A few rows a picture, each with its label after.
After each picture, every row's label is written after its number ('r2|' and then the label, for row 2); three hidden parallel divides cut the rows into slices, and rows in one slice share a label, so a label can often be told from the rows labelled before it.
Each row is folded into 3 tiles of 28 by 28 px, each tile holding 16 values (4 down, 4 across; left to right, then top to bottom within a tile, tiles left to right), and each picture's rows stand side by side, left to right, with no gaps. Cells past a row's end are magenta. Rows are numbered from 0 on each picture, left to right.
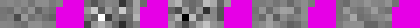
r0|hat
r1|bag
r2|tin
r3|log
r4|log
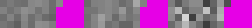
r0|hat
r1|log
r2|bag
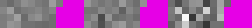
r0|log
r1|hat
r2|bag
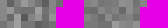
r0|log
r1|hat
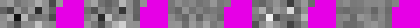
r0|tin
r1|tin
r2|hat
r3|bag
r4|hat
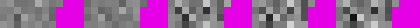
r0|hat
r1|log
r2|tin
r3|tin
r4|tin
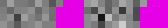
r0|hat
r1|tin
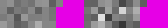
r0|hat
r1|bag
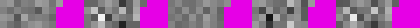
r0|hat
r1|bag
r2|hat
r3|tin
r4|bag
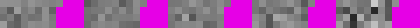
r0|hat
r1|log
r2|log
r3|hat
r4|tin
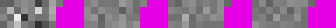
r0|bag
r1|hat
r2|log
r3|hat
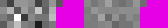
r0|bag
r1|log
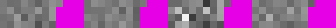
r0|log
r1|hat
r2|bag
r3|log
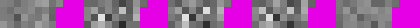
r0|hat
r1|bag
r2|bag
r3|bag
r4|log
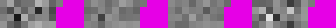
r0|tin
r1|hat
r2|hat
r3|bag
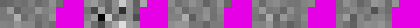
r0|log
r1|tin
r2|log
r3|log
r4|hat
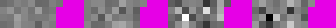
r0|log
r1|hat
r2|bag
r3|tin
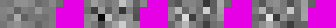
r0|log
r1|tin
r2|bag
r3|bag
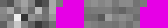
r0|bag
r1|hat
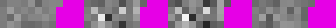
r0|log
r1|bag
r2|bag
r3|hat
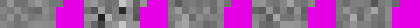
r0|hat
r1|tin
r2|log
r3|hat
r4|log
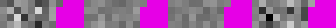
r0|bag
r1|log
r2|hat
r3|tin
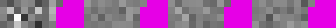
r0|bag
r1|hat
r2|log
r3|hat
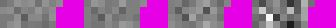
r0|log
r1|hat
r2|hat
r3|bag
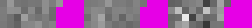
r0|hat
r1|log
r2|bag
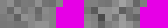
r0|hat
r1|hat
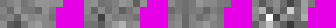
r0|hat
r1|hat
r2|hat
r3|bag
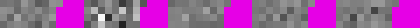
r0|log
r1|bag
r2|log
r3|hat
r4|hat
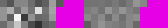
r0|bag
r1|log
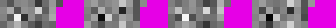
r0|bag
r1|tin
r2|bag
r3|tin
